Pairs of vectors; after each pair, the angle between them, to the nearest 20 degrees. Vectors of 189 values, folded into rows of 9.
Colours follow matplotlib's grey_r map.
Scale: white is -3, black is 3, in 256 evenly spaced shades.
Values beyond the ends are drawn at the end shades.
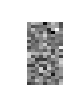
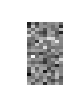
100 degrees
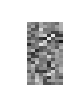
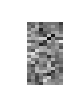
160 degrees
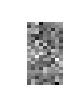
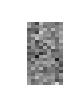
160 degrees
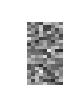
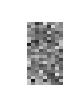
60 degrees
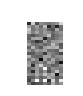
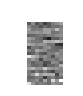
60 degrees
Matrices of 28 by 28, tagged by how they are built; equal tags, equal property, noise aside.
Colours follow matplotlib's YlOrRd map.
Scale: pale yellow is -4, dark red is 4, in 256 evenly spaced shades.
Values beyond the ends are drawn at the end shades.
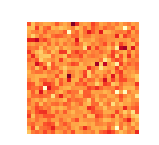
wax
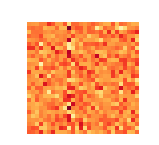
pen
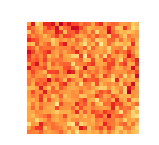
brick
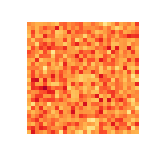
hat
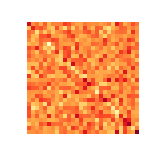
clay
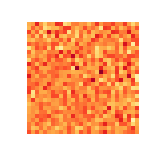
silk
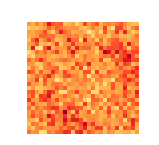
brick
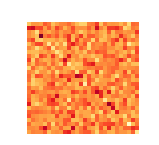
clay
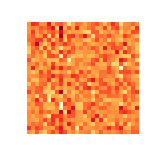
pen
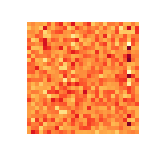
pen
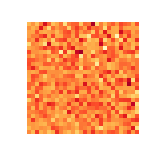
silk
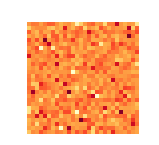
wax
